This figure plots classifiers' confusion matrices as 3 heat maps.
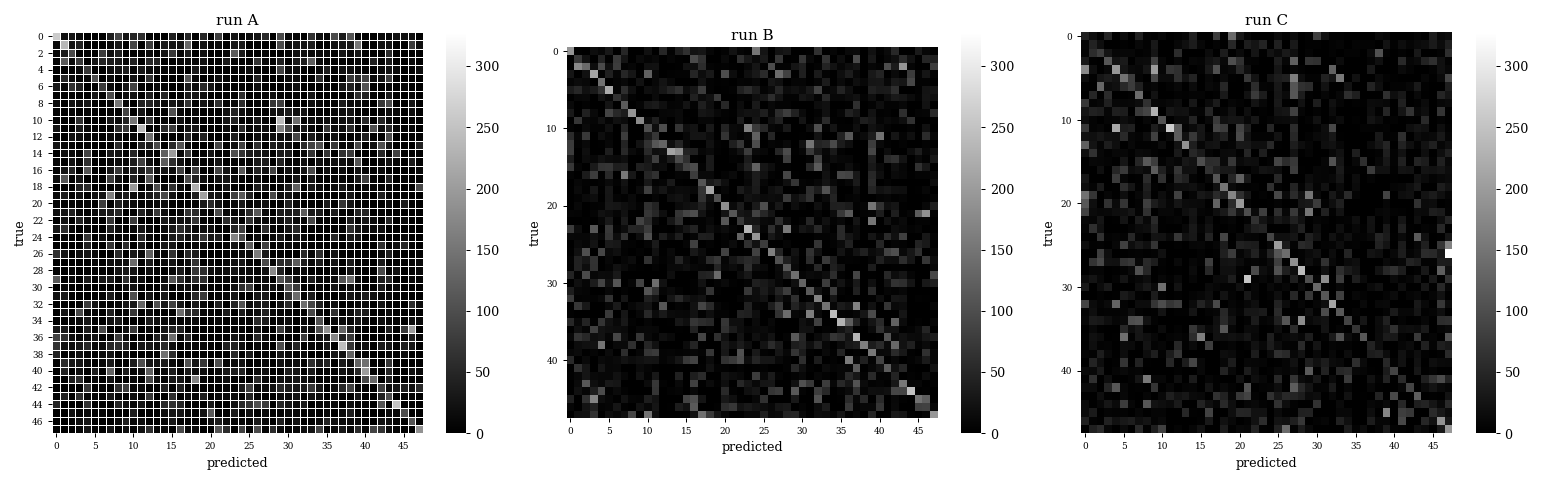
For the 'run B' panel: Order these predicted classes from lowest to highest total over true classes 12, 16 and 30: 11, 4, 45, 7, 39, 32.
45, 32, 4, 39, 7, 11
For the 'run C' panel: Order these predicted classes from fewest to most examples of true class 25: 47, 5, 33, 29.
33, 29, 5, 47
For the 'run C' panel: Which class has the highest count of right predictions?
11
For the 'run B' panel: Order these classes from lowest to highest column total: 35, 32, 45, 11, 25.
45, 25, 35, 11, 32
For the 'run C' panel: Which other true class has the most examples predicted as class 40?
43
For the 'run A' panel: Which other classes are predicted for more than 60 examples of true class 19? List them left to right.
7, 14, 23, 24, 28
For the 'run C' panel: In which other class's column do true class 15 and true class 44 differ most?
32
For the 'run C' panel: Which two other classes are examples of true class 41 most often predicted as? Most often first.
8, 46
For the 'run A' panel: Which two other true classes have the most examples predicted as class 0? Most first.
29, 36
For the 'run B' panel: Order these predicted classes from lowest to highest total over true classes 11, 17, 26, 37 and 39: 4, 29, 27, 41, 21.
21, 27, 4, 41, 29
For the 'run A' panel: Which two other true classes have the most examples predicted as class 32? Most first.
21, 36
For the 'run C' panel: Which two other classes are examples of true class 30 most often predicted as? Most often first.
10, 46
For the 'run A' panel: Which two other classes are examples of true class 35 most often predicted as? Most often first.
46, 37
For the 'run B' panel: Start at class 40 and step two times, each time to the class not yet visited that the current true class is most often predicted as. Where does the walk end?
3
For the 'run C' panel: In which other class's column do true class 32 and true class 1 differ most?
4
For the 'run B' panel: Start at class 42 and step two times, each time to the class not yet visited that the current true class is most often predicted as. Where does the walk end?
22
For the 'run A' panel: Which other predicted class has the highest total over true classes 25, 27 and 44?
42
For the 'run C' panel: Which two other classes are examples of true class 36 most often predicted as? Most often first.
15, 5
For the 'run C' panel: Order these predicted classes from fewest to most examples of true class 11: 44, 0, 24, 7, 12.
7, 44, 24, 0, 12
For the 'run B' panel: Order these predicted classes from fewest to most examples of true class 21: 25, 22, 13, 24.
13, 22, 25, 24
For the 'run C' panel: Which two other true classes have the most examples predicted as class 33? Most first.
5, 36
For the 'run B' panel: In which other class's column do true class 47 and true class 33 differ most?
37
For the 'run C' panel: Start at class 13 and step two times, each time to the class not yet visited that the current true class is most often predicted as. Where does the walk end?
19
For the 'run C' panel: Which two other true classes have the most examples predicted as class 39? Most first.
45, 19
